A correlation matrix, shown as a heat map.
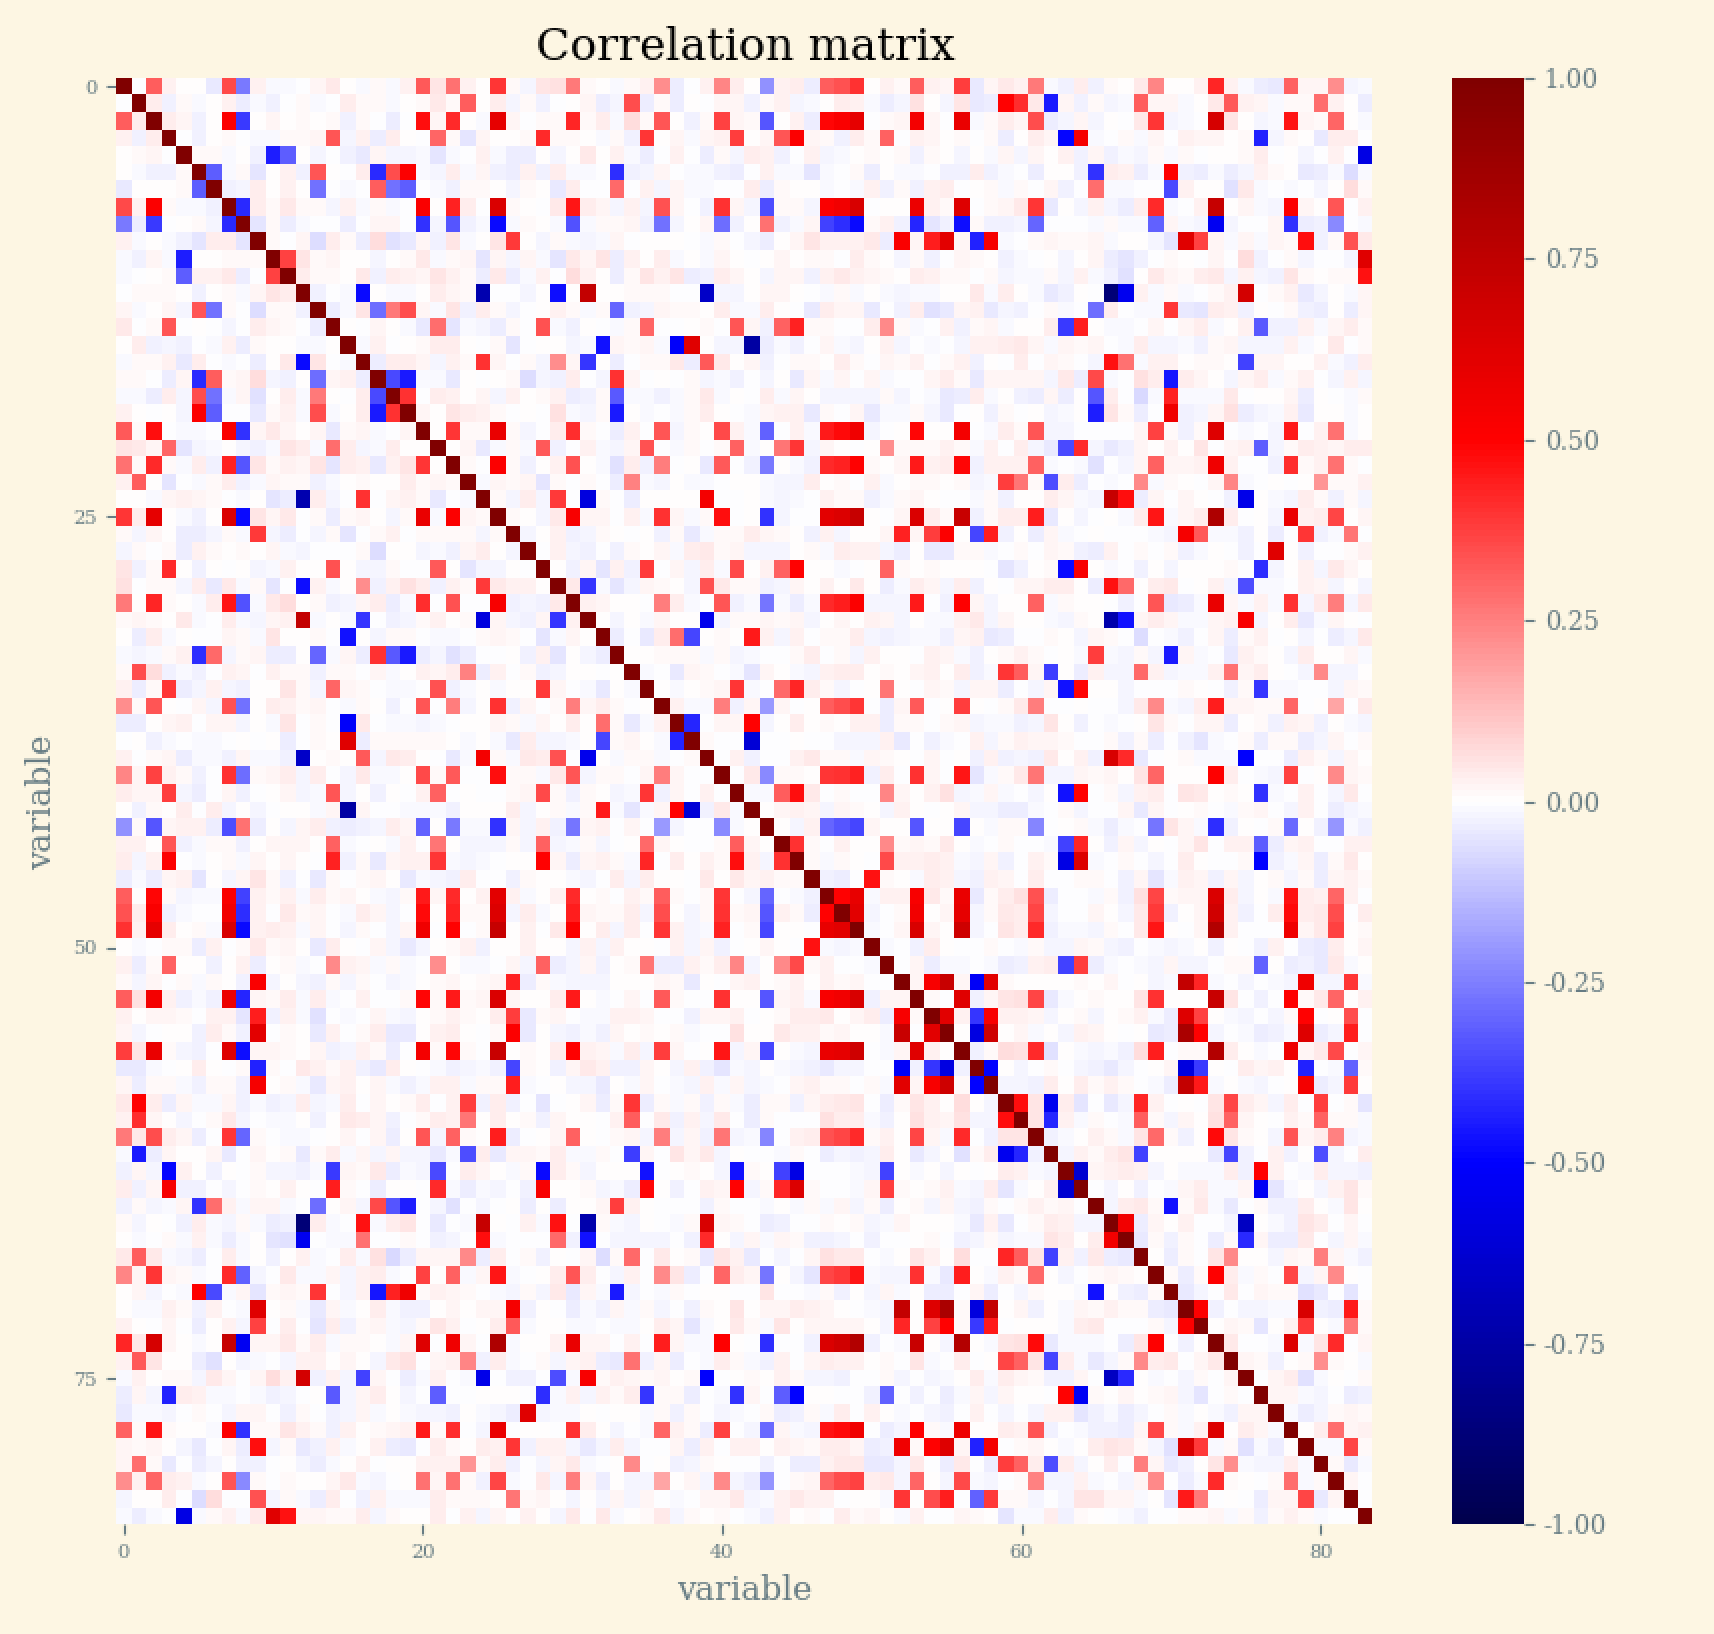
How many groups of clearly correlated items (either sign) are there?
10
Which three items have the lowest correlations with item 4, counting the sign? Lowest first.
83, 10, 11
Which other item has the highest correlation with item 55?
71
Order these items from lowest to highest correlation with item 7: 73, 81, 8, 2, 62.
8, 62, 81, 2, 73
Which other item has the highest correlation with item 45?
64
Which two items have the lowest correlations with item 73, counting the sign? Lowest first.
8, 43
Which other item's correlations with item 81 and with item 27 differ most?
77
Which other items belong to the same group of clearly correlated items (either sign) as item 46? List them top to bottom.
50
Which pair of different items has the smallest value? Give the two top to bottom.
12, 66
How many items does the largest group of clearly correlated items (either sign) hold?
21
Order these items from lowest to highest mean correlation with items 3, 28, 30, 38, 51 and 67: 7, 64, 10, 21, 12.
12, 10, 7, 21, 64
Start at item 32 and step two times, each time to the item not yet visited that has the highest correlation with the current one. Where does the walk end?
37
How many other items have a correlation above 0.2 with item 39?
5
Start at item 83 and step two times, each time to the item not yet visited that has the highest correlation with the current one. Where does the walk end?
11
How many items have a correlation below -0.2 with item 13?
4
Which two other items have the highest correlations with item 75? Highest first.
12, 31
